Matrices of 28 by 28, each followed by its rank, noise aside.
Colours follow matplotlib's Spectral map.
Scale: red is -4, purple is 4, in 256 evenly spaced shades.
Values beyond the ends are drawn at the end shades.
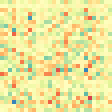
five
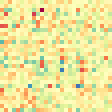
six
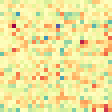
six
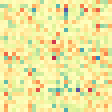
four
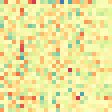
six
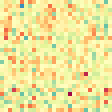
five
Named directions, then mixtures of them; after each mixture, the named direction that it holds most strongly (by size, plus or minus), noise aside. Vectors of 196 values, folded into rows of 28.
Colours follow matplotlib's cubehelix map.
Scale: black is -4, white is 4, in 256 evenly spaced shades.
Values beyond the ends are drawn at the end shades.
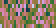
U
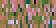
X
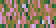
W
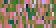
X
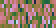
X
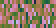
X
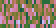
W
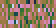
X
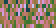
U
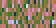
X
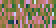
X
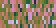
X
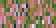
W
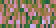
W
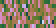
W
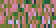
X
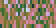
U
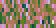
W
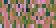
U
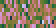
W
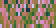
U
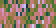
U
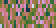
U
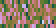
W
